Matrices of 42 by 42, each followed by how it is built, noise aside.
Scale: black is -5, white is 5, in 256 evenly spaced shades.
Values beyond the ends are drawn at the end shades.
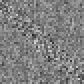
banded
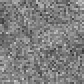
smooth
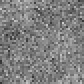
smooth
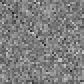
diagonal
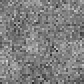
smooth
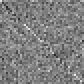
diagonal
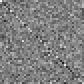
diagonal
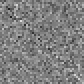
diagonal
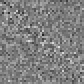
banded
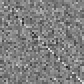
diagonal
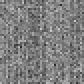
blocks
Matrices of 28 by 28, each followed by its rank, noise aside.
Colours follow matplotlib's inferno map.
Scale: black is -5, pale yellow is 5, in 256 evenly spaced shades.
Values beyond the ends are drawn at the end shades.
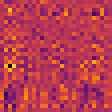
three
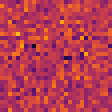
five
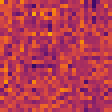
seven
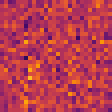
seven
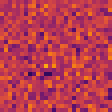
seven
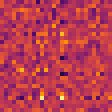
four
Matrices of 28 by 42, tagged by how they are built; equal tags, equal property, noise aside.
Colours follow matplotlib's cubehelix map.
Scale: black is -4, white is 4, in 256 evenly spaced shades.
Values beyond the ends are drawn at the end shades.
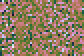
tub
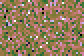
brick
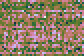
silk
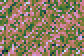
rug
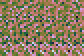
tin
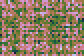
silk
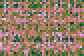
silk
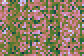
silk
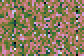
tub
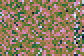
tub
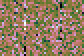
tub
